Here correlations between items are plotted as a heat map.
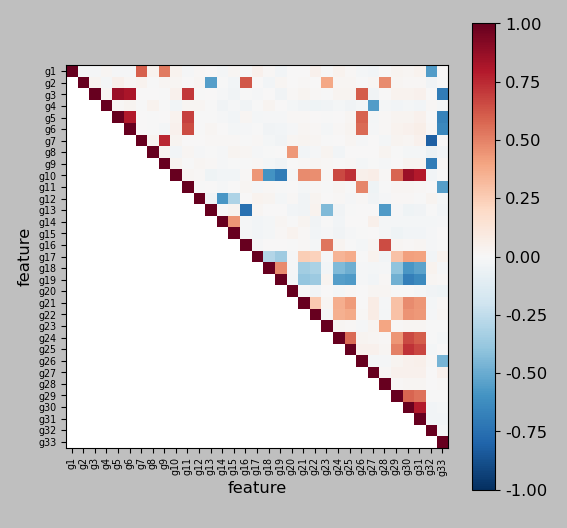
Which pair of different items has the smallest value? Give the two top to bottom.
g7, g32
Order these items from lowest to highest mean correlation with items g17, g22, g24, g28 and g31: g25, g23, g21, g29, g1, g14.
g14, g1, g23, g21, g29, g25
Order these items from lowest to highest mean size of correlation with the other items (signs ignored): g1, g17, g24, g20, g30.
g20, g1, g17, g24, g30
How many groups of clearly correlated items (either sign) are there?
7
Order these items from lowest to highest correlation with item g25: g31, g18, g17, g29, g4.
g18, g4, g17, g29, g31
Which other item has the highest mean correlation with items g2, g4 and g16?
g28
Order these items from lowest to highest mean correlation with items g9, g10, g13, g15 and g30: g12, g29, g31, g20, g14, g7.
g12, g20, g14, g7, g29, g31
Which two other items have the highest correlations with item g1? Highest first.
g7, g9
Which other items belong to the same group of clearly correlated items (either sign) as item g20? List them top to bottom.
g8
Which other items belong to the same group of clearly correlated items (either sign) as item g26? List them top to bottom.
g3, g5, g6, g11, g33
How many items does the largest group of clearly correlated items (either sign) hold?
11
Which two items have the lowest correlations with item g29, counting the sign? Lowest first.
g19, g18
